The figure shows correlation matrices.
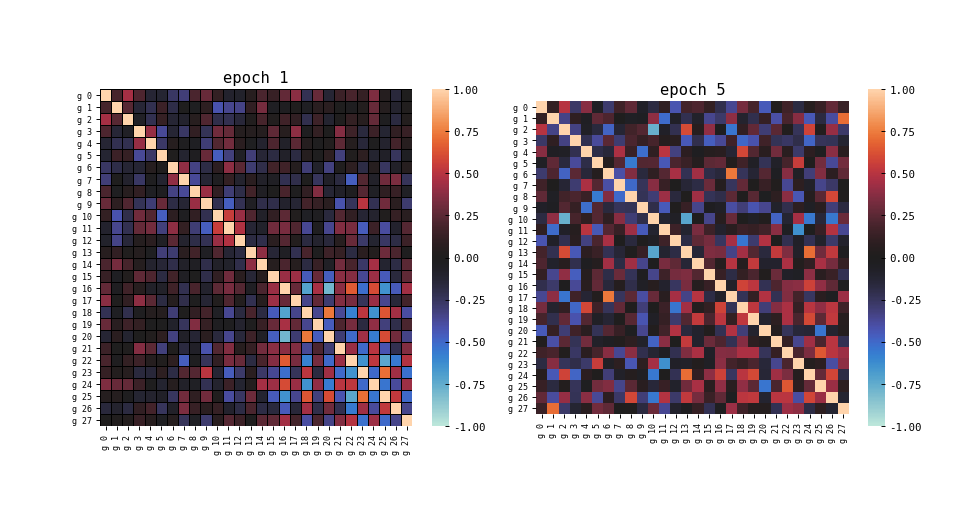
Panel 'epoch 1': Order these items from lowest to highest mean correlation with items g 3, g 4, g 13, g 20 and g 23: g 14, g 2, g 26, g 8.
g 2, g 14, g 8, g 26
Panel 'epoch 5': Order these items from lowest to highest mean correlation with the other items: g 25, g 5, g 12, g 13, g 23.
g 12, g 23, g 5, g 13, g 25
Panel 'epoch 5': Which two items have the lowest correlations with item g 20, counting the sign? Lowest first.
g 25, g 0
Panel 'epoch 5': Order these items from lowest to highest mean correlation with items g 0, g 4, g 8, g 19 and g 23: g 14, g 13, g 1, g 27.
g 1, g 13, g 27, g 14
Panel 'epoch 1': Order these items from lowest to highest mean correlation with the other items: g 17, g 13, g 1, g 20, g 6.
g 20, g 6, g 1, g 13, g 17
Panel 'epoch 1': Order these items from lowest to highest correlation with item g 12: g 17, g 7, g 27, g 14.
g 14, g 7, g 17, g 27
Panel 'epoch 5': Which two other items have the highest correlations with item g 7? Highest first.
g 4, g 10
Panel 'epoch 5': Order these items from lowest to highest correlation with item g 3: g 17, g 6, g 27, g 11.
g 27, g 11, g 17, g 6
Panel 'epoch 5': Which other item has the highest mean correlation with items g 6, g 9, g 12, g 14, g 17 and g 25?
g 22
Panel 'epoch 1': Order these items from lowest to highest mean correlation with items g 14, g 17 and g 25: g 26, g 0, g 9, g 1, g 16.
g 16, g 9, g 26, g 1, g 0
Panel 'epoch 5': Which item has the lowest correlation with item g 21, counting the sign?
g 10
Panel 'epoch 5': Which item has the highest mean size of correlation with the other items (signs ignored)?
g 26
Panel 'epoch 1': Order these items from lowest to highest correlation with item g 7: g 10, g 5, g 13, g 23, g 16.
g 16, g 5, g 10, g 13, g 23
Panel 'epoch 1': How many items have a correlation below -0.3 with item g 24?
5
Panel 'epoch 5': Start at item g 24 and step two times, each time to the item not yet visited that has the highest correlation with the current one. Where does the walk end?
g 2
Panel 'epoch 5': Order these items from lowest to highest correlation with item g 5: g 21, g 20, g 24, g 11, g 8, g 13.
g 8, g 11, g 20, g 21, g 24, g 13
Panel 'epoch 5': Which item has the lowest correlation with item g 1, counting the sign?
g 11
